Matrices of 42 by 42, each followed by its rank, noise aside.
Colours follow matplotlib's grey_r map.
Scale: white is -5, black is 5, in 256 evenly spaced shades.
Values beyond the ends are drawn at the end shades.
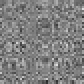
four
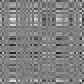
one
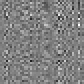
four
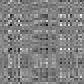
two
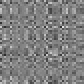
two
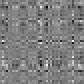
two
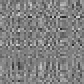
three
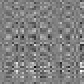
two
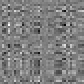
two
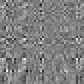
three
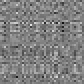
three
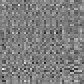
four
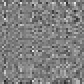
four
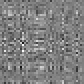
four
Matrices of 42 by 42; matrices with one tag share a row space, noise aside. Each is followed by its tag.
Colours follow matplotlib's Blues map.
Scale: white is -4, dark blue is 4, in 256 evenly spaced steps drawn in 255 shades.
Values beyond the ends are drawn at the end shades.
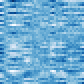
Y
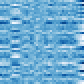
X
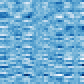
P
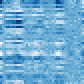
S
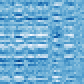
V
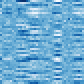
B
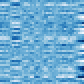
X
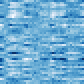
Y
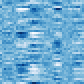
B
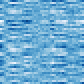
Y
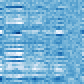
S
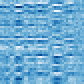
V
